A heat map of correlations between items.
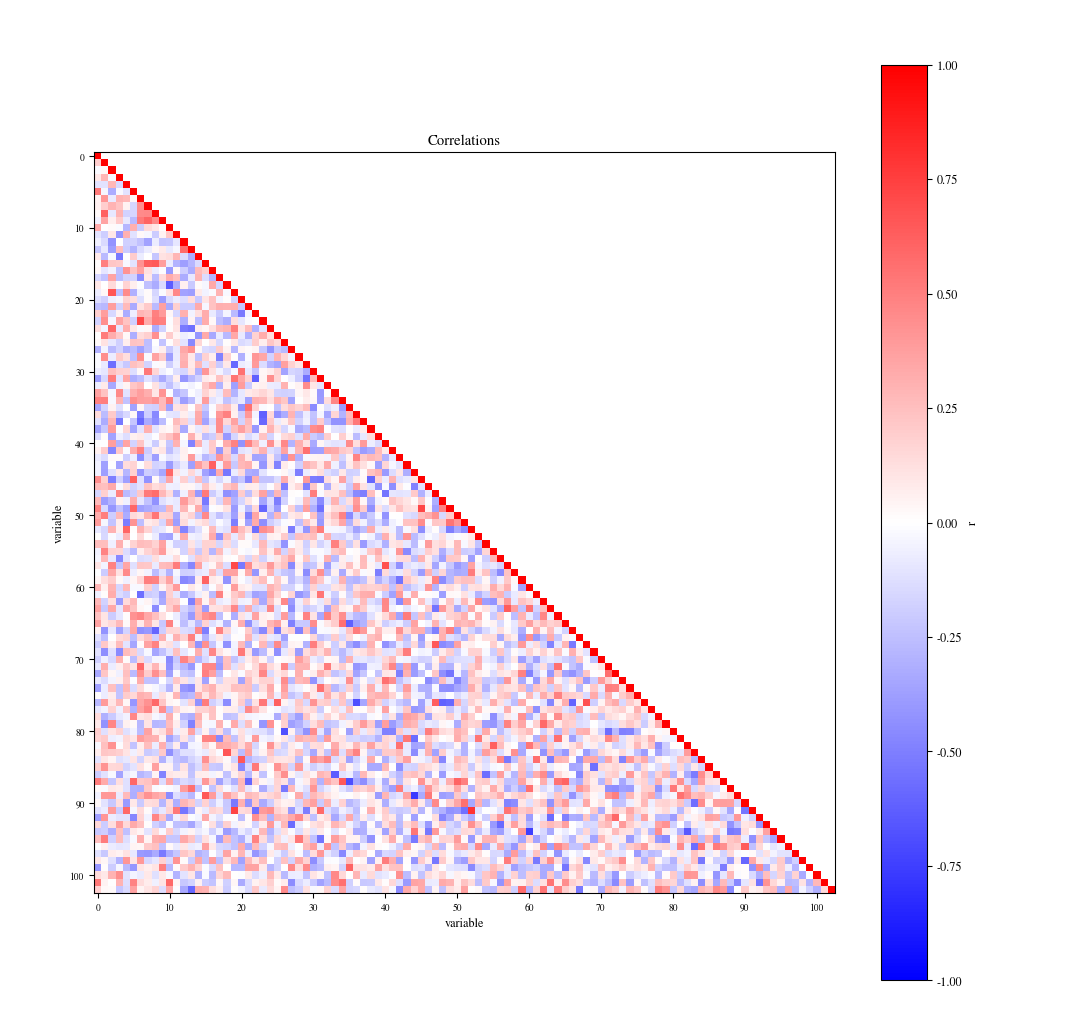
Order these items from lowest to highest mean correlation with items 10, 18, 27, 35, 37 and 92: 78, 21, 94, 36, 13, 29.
78, 94, 13, 29, 21, 36
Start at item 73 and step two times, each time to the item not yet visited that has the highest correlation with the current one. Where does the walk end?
57
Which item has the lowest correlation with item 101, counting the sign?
92
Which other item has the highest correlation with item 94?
44
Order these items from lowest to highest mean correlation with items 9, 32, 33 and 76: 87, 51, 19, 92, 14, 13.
19, 14, 51, 13, 92, 87
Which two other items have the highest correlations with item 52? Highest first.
91, 4
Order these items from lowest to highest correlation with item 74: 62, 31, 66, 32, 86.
66, 62, 32, 86, 31
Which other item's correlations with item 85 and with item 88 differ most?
42
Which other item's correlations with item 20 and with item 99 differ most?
35
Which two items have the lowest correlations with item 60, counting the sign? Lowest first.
94, 72
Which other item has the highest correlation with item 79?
62
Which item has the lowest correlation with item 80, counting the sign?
26
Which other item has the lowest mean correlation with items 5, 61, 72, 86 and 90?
67
